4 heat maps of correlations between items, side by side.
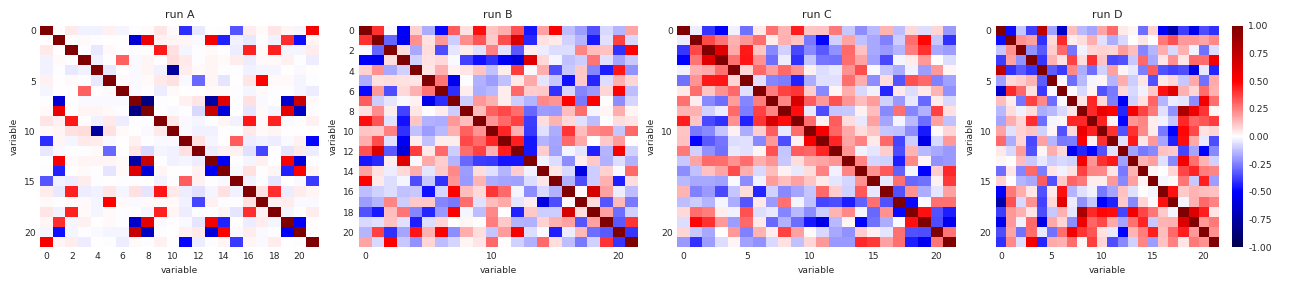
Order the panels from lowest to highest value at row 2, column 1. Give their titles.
run B, run A, run D, run C
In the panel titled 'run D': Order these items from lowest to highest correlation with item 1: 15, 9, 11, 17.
11, 15, 9, 17
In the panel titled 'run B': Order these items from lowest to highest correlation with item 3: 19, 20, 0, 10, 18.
0, 10, 20, 19, 18
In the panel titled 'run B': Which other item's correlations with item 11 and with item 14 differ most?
17
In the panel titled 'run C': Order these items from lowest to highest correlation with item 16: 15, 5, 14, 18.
15, 5, 18, 14
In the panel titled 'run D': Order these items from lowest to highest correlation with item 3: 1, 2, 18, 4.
4, 2, 18, 1
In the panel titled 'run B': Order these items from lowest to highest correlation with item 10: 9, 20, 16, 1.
20, 1, 9, 16
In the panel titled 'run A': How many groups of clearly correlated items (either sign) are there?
6
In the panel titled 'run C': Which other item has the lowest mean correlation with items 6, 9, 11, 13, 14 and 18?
17
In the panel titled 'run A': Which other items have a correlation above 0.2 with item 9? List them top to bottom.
2, 16, 18
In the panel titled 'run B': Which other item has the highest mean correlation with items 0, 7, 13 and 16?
18
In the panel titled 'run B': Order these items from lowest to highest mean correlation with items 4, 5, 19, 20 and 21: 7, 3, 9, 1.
7, 3, 9, 1
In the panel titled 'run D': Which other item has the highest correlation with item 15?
20
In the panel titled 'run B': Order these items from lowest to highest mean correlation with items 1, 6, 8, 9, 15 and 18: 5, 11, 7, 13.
13, 5, 7, 11
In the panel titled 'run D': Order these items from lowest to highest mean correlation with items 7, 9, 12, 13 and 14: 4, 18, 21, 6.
4, 6, 21, 18
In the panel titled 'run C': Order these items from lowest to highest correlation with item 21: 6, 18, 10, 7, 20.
18, 6, 7, 10, 20
